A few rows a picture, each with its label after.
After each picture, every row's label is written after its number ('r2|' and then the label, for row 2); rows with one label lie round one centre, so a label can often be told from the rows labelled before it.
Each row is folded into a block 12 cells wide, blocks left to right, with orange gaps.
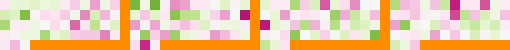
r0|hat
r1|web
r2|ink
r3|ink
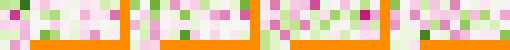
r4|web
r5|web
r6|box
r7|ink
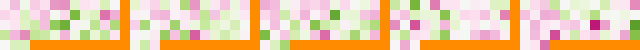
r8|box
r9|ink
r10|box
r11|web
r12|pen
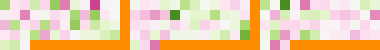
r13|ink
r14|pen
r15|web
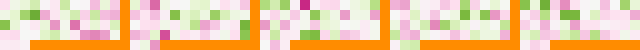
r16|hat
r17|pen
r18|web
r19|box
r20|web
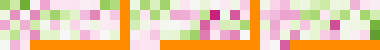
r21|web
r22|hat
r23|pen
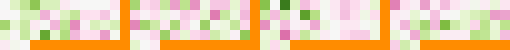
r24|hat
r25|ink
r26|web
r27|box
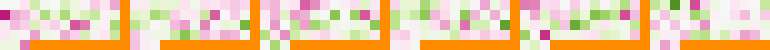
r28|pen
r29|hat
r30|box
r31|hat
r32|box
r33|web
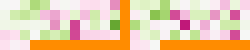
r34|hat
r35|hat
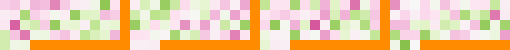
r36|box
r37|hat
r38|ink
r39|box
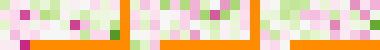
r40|pen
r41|ink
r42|hat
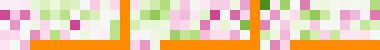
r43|pen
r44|hat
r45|web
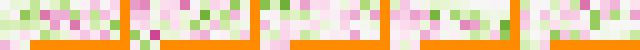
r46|hat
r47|box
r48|web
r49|pen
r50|ink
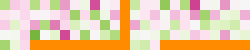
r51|ink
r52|ink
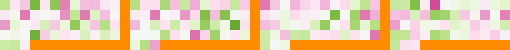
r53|ink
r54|ink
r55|box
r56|web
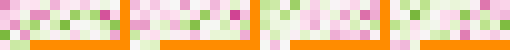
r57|box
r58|box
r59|hat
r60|hat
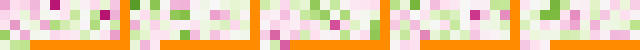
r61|box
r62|web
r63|pen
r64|web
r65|hat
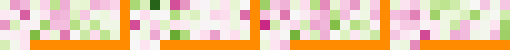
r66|ink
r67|web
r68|ink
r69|pen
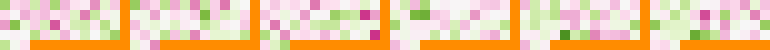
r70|ink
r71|ink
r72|box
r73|hat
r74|hat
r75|hat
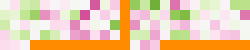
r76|hat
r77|web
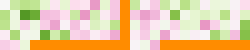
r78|hat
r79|pen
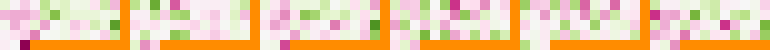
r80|pen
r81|web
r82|pen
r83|ink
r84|ink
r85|pen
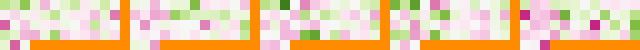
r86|web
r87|pen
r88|web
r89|web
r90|pen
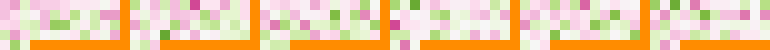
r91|box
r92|ink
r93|box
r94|web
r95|ink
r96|web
